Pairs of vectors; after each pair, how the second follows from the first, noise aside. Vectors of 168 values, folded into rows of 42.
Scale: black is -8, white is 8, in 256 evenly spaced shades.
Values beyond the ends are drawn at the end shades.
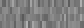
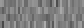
reversed, negated.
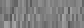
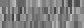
reversed, negated, scaled up.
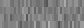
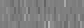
partly zeroed.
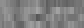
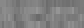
shrunk.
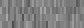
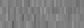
shrunk.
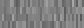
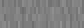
wrapped around, shrunk.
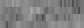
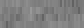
shrunk.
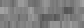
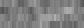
negated.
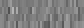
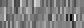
reversed, negated, scaled up.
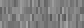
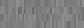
reversed, shrunk.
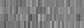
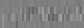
wrapped around, partly zeroed.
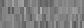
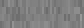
wrapped around, shrunk.
